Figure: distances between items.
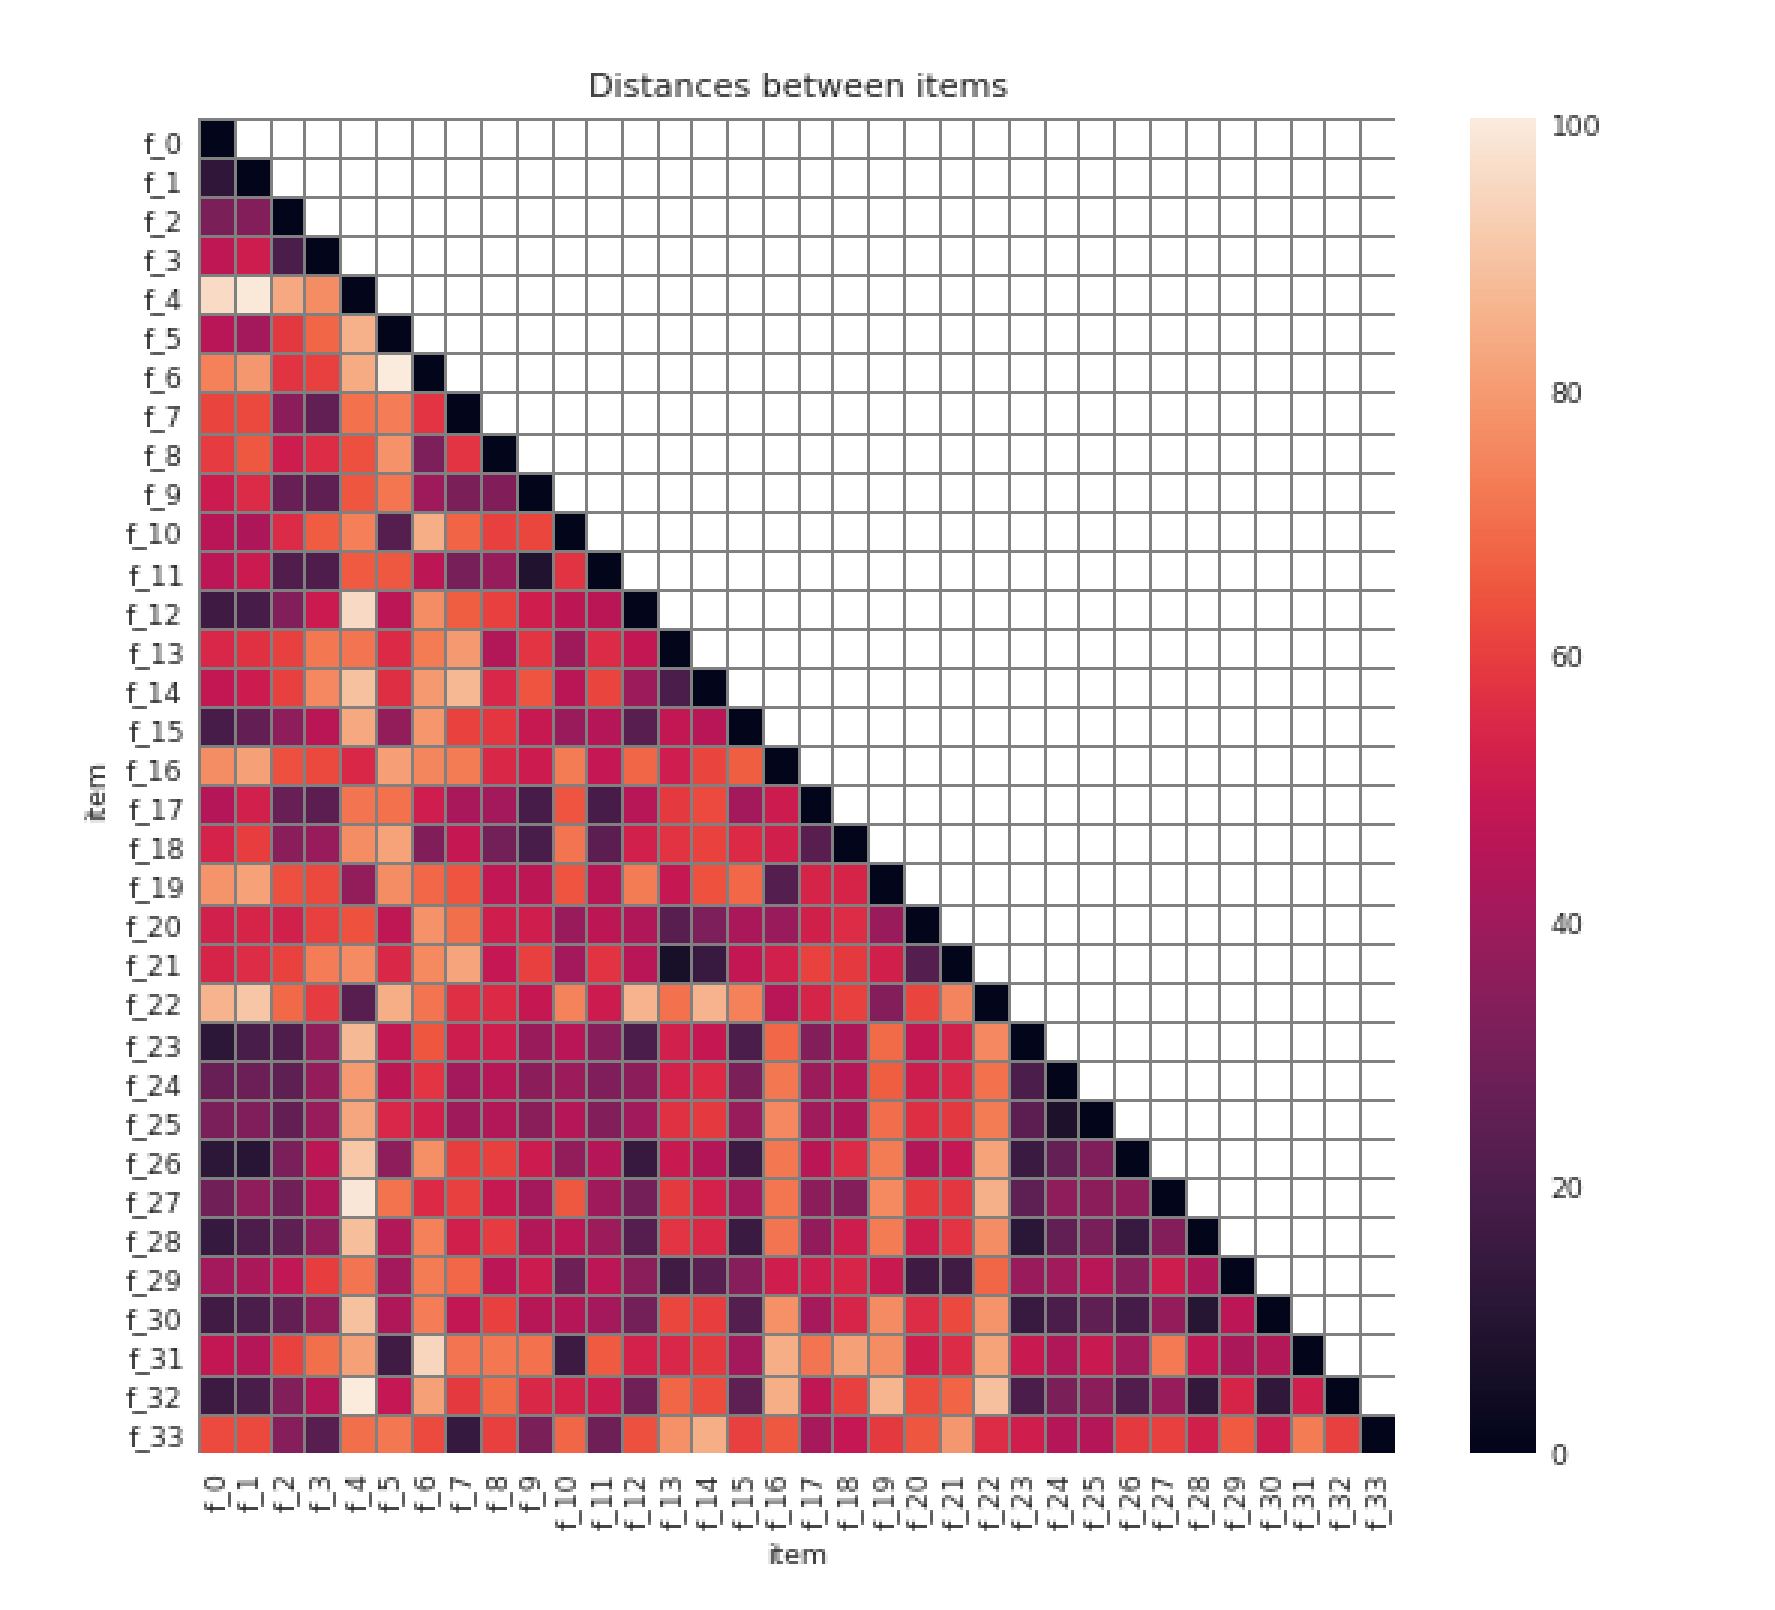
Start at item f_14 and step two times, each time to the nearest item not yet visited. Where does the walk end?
f_13
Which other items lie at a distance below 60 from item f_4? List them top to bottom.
f_16, f_19, f_22
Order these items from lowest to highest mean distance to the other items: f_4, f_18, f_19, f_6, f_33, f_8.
f_18, f_8, f_33, f_19, f_6, f_4
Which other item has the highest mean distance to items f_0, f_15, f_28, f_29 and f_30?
f_4
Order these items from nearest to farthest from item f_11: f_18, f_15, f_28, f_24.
f_18, f_24, f_28, f_15
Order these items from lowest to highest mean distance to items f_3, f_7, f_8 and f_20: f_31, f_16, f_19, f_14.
f_19, f_16, f_14, f_31
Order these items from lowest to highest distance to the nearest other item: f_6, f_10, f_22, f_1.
f_1, f_10, f_22, f_6
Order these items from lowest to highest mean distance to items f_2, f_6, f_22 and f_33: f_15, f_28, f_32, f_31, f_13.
f_28, f_15, f_32, f_13, f_31
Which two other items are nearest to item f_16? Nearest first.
f_19, f_20
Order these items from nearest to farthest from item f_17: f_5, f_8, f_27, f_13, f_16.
f_27, f_8, f_16, f_13, f_5
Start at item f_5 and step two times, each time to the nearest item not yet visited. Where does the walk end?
f_10
